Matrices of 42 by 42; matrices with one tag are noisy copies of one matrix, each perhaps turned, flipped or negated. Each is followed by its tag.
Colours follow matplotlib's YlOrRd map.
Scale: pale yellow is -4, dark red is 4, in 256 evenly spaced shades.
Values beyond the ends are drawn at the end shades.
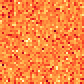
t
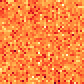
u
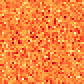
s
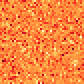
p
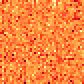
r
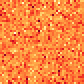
u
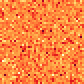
p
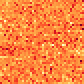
u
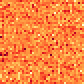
r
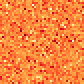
s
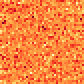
t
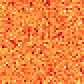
p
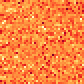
t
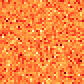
p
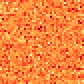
t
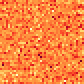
t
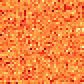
r
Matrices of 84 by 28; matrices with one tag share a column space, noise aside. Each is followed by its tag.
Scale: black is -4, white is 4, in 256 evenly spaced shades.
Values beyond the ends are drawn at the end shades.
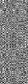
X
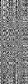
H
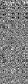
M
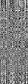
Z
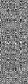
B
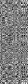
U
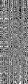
Z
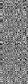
B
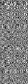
M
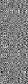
X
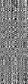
Z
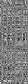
U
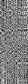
H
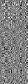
M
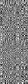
U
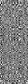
U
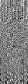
Z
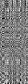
Z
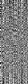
H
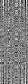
H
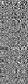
M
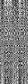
H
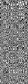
M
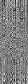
Z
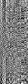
Z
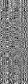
Z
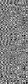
U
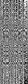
H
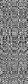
B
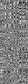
M
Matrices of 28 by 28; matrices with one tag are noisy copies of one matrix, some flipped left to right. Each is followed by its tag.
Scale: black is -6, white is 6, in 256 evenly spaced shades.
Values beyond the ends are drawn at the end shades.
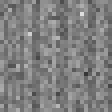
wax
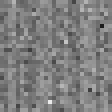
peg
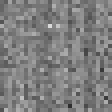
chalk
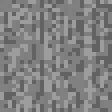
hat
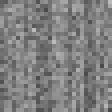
chalk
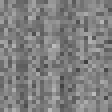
chalk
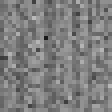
wax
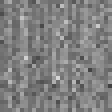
hat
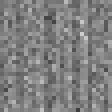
wax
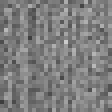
hat
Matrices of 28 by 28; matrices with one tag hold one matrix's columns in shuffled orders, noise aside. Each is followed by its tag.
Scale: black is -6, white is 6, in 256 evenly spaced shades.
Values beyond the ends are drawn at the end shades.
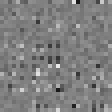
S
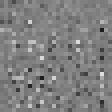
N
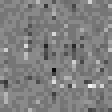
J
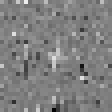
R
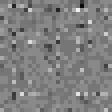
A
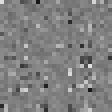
S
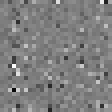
S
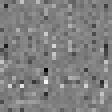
J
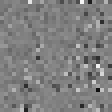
S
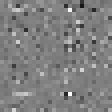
A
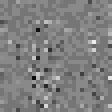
N
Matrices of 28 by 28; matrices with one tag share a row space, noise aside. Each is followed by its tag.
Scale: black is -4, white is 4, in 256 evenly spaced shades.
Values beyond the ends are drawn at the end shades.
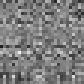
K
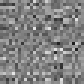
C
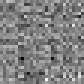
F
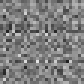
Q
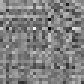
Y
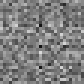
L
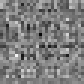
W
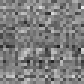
F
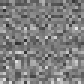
Q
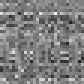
W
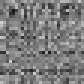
W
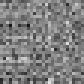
Y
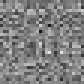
L
